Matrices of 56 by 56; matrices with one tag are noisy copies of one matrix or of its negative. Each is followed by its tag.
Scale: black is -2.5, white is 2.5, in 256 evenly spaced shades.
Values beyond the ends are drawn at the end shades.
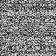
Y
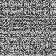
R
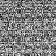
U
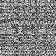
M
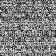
U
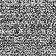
M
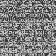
U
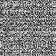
R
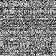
R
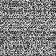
R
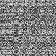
M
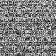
U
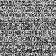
U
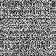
R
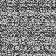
Y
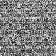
U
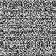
R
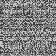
R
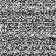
Y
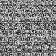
U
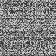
R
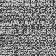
M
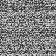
Y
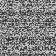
Y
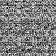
U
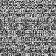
U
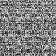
U
